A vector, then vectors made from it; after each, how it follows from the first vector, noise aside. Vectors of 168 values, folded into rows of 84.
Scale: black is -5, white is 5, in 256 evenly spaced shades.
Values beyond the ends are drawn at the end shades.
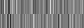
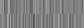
negated, shrunk.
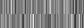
reversed.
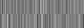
wrapped around, negated, shrunk.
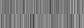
reversed, negated, shrunk.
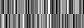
wrapped around, negated, scaled up.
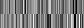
reversed, scaled up.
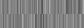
wrapped around, shrunk.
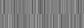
wrapped around, negated, shrunk.
